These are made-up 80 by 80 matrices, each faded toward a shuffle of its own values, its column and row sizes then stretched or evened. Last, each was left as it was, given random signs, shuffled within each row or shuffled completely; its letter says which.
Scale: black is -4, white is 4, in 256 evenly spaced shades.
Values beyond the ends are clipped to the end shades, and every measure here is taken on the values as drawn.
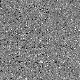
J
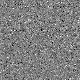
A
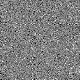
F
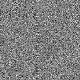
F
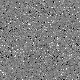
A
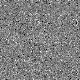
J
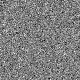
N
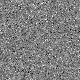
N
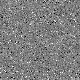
A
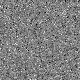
N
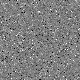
N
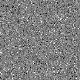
F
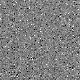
F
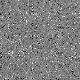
F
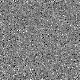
J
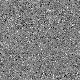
A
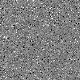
J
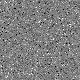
N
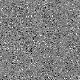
F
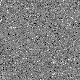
A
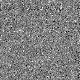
J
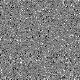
J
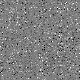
J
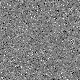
N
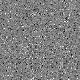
F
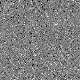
F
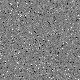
N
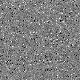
F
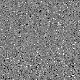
F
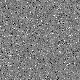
A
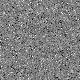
N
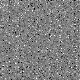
F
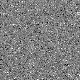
A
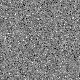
N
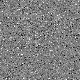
A
